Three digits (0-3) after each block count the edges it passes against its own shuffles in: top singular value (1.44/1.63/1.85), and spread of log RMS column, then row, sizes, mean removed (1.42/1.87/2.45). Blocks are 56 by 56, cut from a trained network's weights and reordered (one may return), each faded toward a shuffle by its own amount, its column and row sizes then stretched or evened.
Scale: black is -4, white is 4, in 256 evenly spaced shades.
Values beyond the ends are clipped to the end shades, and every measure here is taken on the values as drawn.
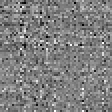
1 2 1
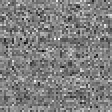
1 0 0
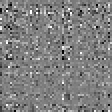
0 3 3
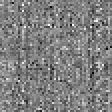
1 1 1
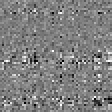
3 2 3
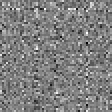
3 2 0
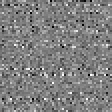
2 0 3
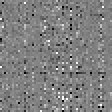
0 3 1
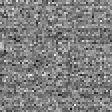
1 0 0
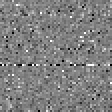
1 0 2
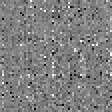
0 2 1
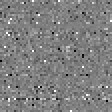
0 0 2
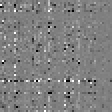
2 3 2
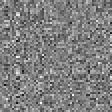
3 2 0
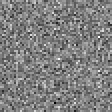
1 1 0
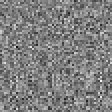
3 1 1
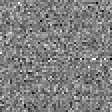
1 0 0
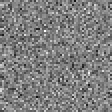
2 1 0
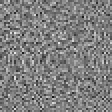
3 1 1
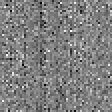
0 2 0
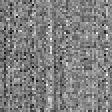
2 2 0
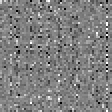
1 3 0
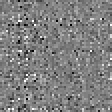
0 2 2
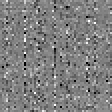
1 3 0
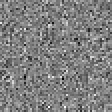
0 2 1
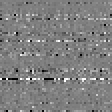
3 0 3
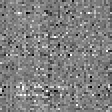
0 0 2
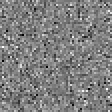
0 1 0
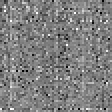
1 0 2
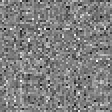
2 2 0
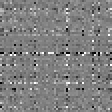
3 2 3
